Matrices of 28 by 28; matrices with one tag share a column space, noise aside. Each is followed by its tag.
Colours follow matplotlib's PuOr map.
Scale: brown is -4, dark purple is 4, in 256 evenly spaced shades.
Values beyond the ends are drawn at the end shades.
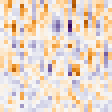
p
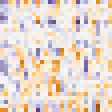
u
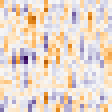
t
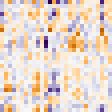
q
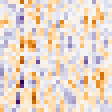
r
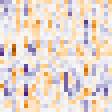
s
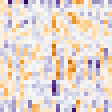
u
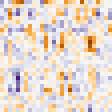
q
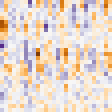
p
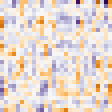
u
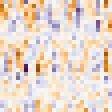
p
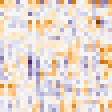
u
